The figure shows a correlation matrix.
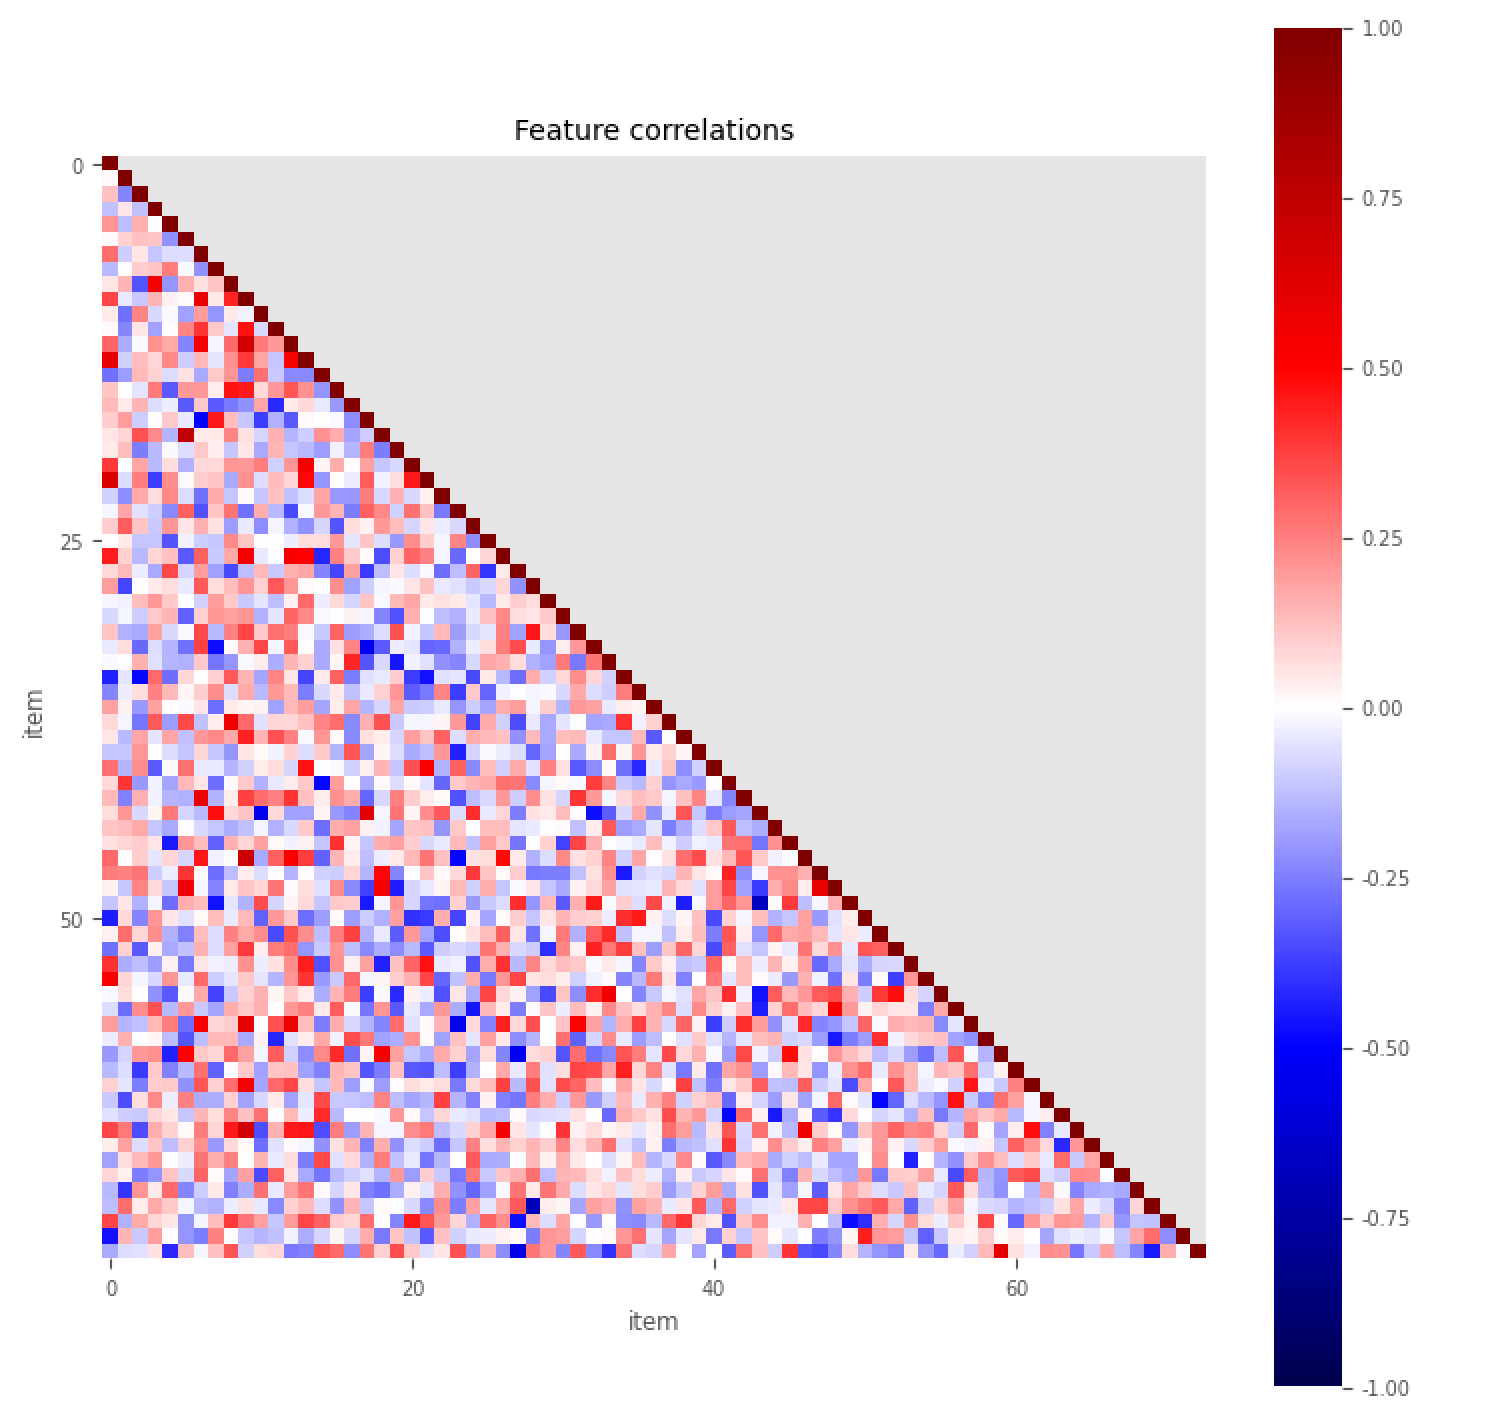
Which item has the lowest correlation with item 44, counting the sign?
63
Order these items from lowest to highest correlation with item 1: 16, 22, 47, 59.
22, 59, 16, 47
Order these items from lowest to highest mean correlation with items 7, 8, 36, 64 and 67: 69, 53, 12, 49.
49, 69, 53, 12
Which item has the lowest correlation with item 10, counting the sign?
43
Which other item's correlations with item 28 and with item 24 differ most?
69
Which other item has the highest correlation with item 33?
55
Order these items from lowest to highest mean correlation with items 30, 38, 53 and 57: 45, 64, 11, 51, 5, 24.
5, 45, 24, 51, 11, 64
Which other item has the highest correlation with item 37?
8
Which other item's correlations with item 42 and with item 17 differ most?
6
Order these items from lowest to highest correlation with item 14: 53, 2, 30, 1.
53, 1, 30, 2
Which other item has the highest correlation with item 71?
50
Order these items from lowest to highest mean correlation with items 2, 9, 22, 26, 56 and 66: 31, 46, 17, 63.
17, 63, 31, 46
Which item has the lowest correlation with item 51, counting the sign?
62
